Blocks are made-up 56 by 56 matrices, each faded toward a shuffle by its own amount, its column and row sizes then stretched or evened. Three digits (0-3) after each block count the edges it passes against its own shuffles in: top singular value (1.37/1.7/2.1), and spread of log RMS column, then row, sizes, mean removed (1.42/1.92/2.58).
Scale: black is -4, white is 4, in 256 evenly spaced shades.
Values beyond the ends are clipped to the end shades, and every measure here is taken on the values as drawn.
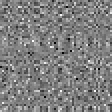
3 0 1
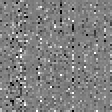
1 3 0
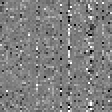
2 3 0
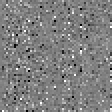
0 2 0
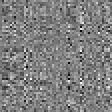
3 3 1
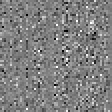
2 3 0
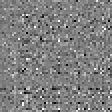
2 2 2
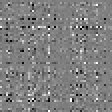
1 3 3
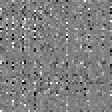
2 3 2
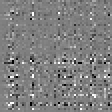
1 3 3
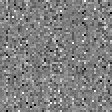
1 2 0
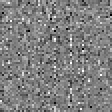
1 2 0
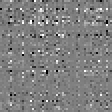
1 3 3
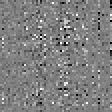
1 3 2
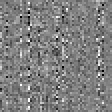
3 3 0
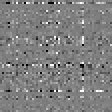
3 2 3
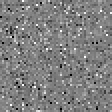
0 1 0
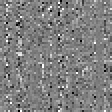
1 3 0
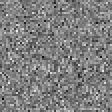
1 0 0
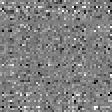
1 2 3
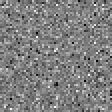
1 1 0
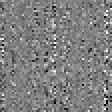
1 3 0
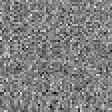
2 0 0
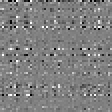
3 2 3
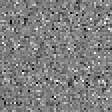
1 0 2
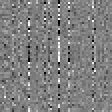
3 3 0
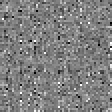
1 2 0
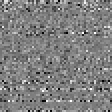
2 0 3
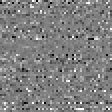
2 0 3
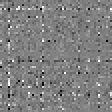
2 2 2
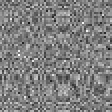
3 0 1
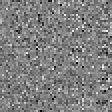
2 2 0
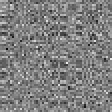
3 1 1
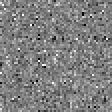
0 1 1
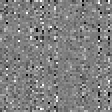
2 3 1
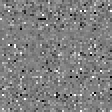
0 1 2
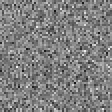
2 0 0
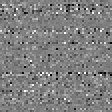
0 0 3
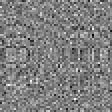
3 0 0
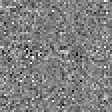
0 1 1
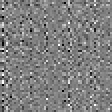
3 3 0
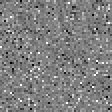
0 1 0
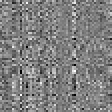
3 3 2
